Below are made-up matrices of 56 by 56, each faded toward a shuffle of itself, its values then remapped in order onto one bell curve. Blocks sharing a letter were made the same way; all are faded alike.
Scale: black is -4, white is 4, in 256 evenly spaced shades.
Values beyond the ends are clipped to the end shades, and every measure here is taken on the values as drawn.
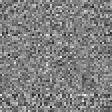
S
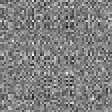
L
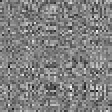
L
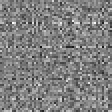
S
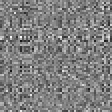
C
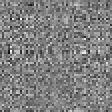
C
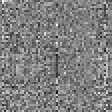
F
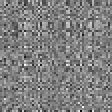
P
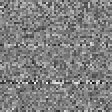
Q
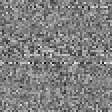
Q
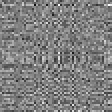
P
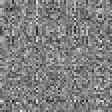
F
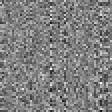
F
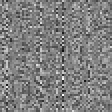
F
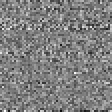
Q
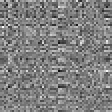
C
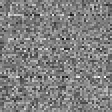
Q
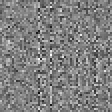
F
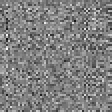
S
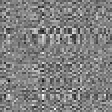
P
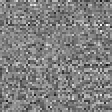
S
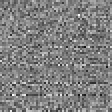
S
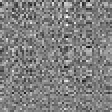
C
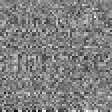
S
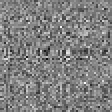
S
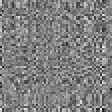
C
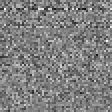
Q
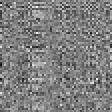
L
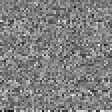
Q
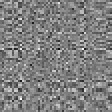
P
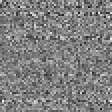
Q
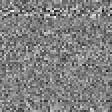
Q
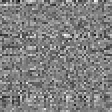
S
